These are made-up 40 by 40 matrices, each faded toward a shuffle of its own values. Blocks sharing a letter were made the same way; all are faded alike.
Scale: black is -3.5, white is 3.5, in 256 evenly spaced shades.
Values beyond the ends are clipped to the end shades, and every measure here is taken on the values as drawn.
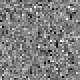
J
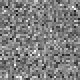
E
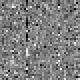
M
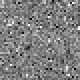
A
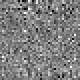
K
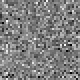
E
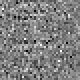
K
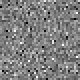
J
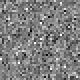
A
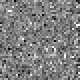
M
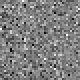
M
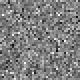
A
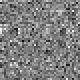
K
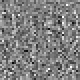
E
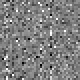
M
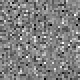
M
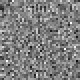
E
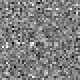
E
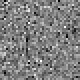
M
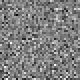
E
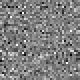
K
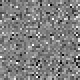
J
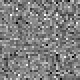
K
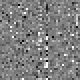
M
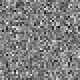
E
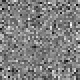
K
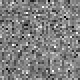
J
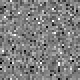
J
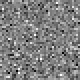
A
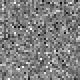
A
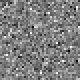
A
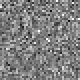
E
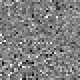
J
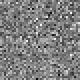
E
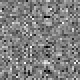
K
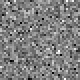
A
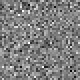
K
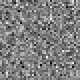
K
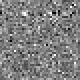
K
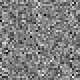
E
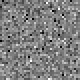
A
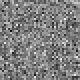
E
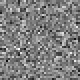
E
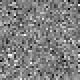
M
